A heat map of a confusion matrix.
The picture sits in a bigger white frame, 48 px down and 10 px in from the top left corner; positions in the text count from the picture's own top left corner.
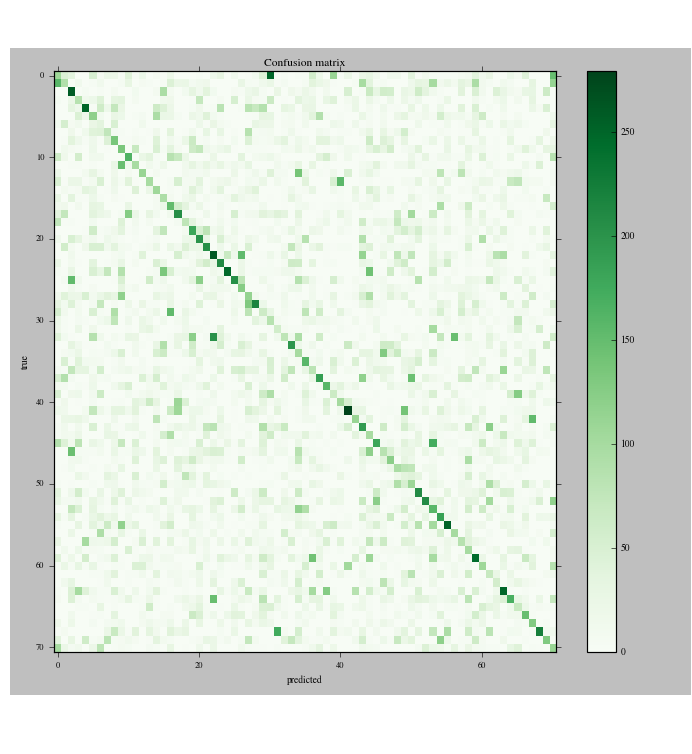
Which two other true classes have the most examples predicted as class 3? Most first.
63, 45
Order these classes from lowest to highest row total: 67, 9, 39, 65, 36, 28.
67, 65, 39, 9, 28, 36
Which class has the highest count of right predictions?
41
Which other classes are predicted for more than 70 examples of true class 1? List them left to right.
0, 43, 53, 59, 70
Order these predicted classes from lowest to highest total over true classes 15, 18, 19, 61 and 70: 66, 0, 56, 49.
66, 56, 49, 0
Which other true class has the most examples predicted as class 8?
29
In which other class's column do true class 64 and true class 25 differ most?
22
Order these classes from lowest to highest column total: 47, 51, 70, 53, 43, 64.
64, 47, 51, 70, 43, 53
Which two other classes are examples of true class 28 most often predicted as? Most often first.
27, 6
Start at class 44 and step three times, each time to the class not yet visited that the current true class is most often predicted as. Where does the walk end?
47
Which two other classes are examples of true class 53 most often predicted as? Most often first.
34, 35
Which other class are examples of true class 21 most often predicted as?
33
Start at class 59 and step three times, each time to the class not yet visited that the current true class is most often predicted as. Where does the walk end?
38
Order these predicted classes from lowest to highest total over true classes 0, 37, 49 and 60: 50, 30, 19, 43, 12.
19, 12, 43, 50, 30
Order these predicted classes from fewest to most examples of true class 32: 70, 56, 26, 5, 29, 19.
26, 29, 70, 5, 19, 56
